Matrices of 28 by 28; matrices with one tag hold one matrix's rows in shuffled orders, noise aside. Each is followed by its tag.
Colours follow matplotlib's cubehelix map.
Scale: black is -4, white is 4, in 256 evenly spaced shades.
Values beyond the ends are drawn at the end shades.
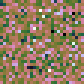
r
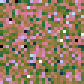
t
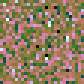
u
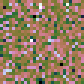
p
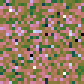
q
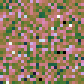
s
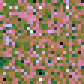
p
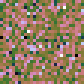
t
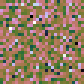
q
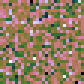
q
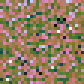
s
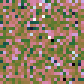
r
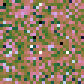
p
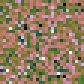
s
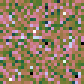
q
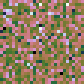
p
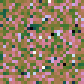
r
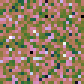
q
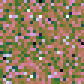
p
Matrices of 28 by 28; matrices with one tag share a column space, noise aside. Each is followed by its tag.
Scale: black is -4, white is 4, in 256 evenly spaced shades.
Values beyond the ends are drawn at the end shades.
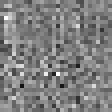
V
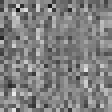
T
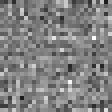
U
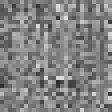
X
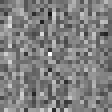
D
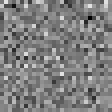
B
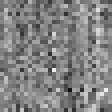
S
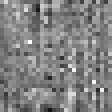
S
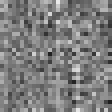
D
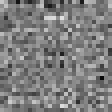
B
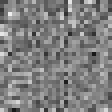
D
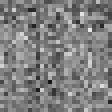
X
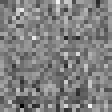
U
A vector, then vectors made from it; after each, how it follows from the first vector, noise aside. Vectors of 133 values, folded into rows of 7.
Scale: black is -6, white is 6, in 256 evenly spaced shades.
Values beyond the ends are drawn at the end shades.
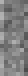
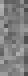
reversed, negated.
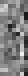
wrapped around, negated, scaled up.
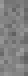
reversed, negated, shrunk.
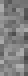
reversed, negated.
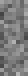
sign-scrambled.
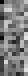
negated, scaled up.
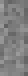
reversed, negated, shrunk.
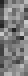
wrapped around, negated, scaled up.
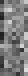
negated, scaled up.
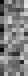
wrapped around, negated, scaled up.
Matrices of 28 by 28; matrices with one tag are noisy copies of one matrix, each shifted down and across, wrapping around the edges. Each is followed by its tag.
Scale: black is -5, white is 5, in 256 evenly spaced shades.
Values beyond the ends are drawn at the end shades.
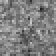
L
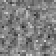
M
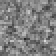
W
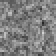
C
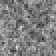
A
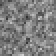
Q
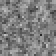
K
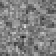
A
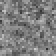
Q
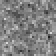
C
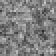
L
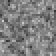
A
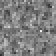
M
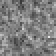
L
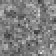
C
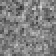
Q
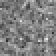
Q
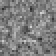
W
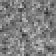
C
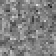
M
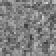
M
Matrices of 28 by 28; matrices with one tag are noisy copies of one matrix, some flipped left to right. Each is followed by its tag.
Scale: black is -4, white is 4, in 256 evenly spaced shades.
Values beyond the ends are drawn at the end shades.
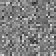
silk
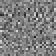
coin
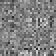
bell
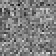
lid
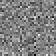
silk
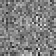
bell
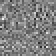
coin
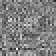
bell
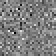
coin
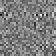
coin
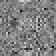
bell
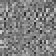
coin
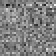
lid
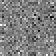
silk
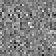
coin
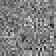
bell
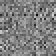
coin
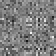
bell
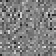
coin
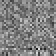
bell
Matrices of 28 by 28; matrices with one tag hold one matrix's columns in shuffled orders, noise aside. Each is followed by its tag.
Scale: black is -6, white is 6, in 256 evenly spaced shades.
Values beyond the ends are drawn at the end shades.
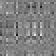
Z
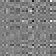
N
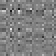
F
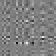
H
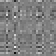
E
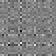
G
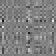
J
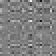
N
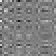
N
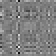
E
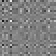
N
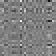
N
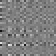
G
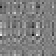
Z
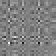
H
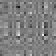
Z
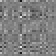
E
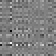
G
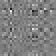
F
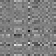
G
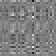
E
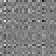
N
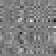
J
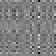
E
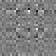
F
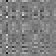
E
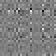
F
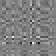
H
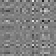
N
